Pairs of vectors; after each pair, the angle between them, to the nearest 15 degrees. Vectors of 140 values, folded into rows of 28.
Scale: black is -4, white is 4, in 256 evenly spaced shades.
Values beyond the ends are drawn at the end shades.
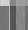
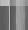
30 degrees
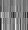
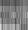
120 degrees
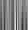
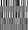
75 degrees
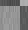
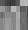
30 degrees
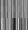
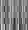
45 degrees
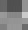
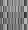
105 degrees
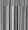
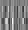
45 degrees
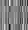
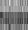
60 degrees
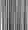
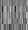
75 degrees
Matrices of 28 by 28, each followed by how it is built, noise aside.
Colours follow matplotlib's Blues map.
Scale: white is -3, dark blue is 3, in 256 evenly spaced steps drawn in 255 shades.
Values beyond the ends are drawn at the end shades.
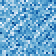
Hankel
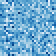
uneven columns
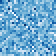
diagonal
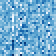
uneven columns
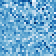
upper triangular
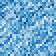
Hankel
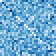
diagonal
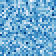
noise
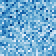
Hankel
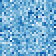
uneven columns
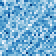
Hankel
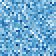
diagonal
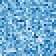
diagonal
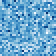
noise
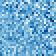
upper triangular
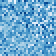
upper triangular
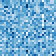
uneven columns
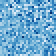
upper triangular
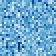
uneven columns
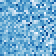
upper triangular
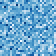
Hankel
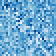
banded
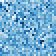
banded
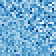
upper triangular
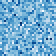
noise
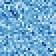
diagonal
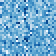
uneven columns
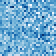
upper triangular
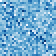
banded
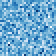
noise
